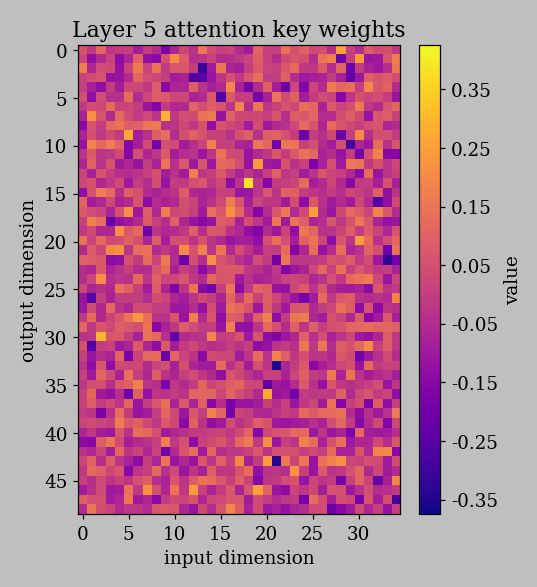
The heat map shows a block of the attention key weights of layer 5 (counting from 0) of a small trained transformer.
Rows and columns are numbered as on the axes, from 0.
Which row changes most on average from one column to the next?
43
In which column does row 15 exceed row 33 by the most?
21
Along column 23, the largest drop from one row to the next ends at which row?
19
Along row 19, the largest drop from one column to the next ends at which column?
7
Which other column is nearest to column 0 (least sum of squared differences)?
26
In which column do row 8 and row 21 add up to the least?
33
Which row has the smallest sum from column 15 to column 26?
37
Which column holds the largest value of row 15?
2
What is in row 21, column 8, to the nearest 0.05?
-0.05
